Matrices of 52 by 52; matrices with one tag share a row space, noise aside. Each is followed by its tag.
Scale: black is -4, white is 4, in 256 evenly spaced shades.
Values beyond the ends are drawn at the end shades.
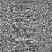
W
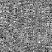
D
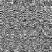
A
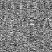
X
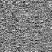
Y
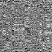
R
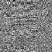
W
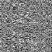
W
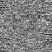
D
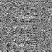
W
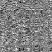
Y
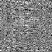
W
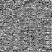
D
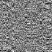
R
